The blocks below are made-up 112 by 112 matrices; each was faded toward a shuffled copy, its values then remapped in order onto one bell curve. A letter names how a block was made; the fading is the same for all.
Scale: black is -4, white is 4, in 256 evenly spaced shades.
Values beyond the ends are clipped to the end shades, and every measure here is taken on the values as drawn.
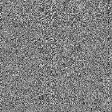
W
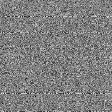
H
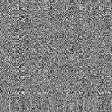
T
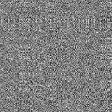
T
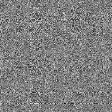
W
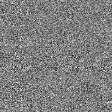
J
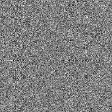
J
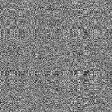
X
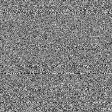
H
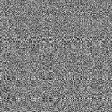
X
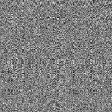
T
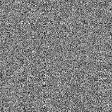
J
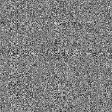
W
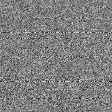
H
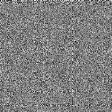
W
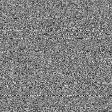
H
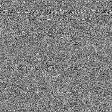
H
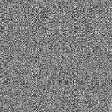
T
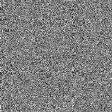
J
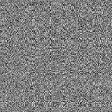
T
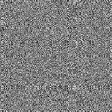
T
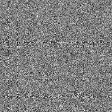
W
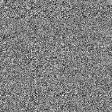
J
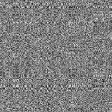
X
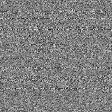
H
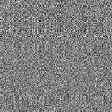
X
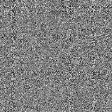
W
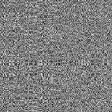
T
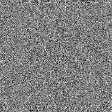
J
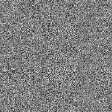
W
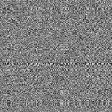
X
